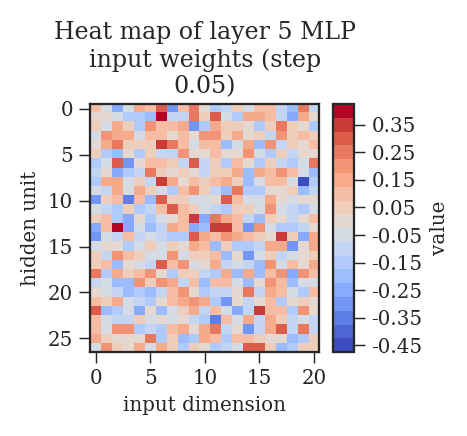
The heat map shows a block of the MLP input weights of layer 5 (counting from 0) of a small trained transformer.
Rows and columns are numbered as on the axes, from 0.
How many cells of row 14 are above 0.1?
6
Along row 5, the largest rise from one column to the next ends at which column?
8
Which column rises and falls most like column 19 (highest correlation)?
0
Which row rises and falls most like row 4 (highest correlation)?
17
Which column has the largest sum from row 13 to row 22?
16
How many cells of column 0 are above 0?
12
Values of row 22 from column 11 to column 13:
0.1 -0.05 -0.25
